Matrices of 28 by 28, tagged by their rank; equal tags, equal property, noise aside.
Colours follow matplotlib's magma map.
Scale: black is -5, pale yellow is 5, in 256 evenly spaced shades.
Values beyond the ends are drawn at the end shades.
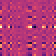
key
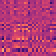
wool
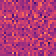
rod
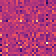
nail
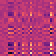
key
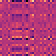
key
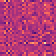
nail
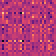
wool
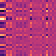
key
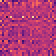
rod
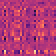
wool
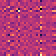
wool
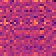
nail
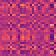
wool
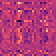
wool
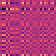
key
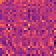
rod
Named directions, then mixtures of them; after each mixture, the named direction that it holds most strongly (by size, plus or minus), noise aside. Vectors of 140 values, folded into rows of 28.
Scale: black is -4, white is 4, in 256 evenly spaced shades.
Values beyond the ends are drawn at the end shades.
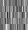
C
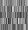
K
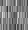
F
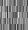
F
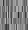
C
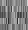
K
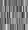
C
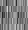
F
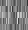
F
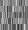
K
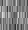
F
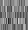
K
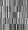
F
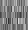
K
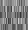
K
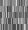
K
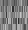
K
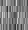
F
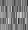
K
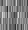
F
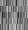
F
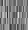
F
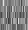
K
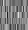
C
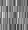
F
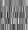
K
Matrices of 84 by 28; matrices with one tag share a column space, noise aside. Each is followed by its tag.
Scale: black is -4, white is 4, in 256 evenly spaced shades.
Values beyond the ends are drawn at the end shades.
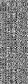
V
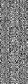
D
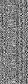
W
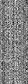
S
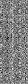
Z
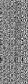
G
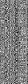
D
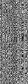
Z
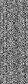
W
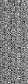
V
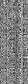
V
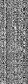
D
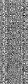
W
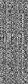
Z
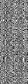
G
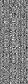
V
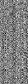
V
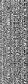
W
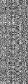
S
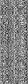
S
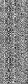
V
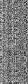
G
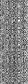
G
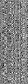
Z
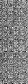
D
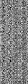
S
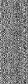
V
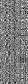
G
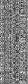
Z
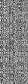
G
